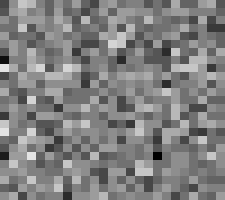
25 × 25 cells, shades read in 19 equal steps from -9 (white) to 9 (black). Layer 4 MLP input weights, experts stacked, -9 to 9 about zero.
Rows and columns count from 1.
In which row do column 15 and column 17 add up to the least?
10
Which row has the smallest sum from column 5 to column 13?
9
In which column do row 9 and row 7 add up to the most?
19
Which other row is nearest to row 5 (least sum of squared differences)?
12
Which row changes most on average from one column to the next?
7
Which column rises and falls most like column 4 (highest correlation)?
11
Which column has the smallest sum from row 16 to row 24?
4
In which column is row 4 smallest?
3
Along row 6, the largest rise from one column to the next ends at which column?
15
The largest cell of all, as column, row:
18, 20
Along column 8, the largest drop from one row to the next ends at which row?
21
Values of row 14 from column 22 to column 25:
4 4 -1 0
